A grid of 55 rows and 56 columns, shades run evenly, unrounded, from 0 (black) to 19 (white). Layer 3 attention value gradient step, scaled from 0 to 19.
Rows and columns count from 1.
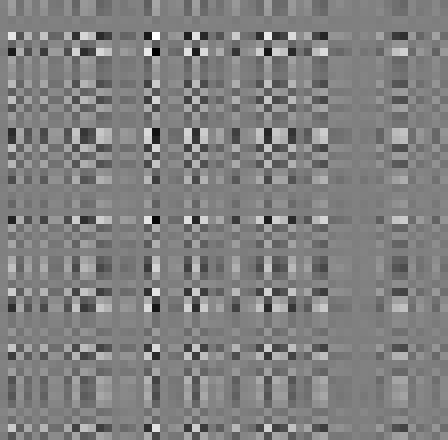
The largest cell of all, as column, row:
20, 5
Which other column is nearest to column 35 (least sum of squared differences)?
33
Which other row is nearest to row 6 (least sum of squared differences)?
26
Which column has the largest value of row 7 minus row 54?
19
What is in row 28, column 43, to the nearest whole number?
8
